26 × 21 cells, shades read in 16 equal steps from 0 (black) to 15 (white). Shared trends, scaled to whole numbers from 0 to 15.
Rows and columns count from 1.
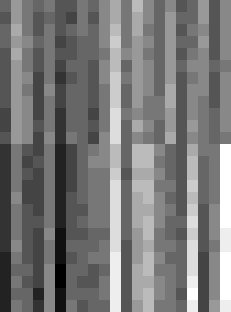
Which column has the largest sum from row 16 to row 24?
21
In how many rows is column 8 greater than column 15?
3
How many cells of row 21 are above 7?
6
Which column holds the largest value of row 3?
11
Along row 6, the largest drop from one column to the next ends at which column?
12
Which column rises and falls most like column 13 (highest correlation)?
9
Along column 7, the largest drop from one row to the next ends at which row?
13
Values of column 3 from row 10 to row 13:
8 8 8 5
